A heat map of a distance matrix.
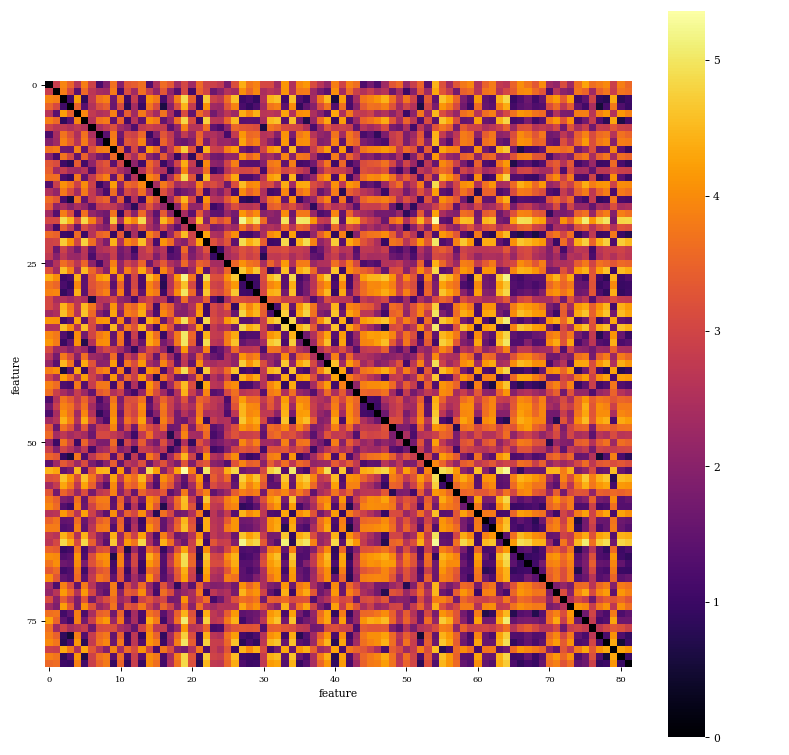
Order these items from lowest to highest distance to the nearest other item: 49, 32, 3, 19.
3, 49, 32, 19
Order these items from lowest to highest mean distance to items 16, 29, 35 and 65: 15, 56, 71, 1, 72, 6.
6, 72, 15, 1, 71, 56
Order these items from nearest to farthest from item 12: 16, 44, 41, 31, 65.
65, 16, 41, 44, 31
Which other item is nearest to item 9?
66
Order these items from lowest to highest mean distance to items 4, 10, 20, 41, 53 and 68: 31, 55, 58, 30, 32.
30, 32, 31, 55, 58
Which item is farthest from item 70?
54
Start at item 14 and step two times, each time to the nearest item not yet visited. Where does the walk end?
46
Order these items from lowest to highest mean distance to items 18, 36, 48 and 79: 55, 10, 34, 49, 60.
10, 49, 60, 34, 55
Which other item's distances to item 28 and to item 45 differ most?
27
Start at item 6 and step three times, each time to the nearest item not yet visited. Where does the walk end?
23
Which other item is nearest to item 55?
79
